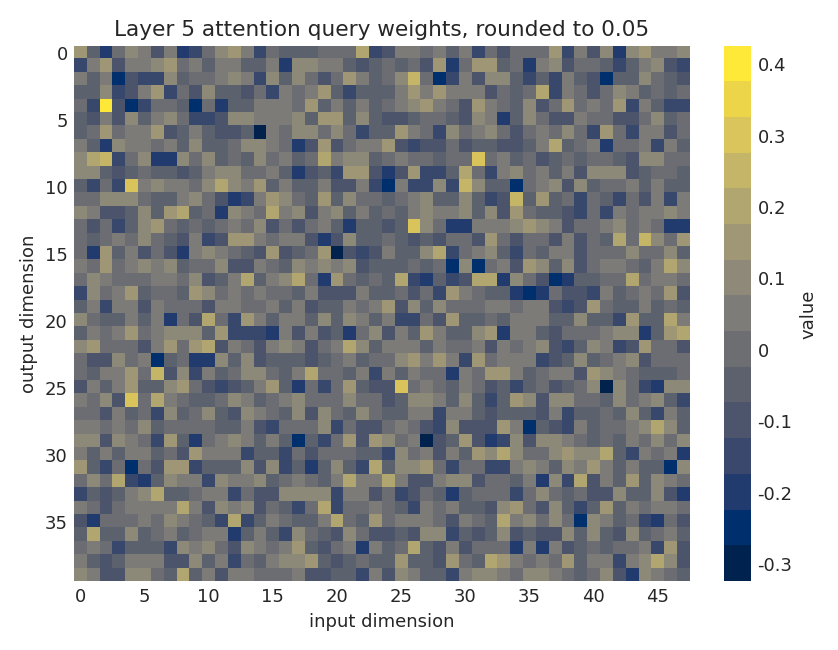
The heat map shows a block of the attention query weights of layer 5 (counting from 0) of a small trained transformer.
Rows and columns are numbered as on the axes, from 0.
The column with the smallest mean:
29
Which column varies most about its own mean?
2
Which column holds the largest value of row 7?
37
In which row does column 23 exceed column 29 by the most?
31
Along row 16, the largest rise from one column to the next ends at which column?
30
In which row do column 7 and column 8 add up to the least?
15
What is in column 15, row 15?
0.15
